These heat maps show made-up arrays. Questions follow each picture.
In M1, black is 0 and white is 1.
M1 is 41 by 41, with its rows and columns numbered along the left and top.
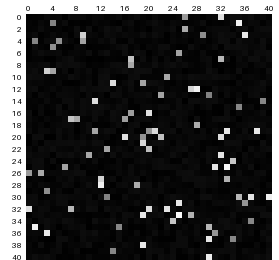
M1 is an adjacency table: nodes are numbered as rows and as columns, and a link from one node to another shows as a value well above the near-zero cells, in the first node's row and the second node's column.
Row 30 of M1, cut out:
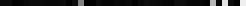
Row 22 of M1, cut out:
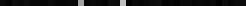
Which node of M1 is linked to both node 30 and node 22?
node 13
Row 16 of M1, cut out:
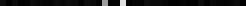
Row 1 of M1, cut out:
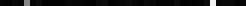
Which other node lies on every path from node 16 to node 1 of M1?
node 20
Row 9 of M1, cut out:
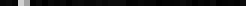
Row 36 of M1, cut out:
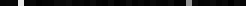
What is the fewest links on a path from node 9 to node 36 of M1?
2
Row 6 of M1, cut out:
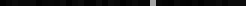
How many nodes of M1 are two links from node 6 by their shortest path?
2
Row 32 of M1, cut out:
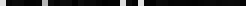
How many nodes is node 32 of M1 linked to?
4
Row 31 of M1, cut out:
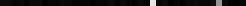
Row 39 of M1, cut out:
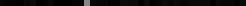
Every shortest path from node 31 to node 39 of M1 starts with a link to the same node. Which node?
node 25
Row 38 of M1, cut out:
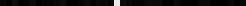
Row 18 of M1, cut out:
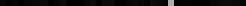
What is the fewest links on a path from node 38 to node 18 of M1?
6
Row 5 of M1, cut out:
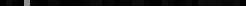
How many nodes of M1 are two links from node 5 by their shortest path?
2
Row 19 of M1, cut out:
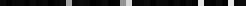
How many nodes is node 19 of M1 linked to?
5
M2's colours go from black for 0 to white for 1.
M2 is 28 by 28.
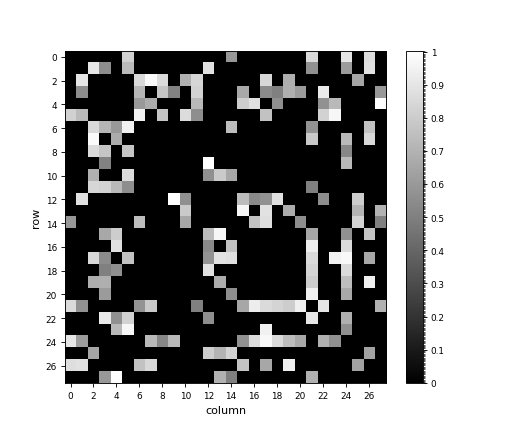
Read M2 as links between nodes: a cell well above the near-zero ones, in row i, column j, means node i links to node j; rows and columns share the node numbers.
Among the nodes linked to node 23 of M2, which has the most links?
node 24
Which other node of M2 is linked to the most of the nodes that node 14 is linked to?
node 21
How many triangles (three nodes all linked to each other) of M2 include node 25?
0
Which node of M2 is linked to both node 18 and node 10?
node 12
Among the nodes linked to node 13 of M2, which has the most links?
node 17
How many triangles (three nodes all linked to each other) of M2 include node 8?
0
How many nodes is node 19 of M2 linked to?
6
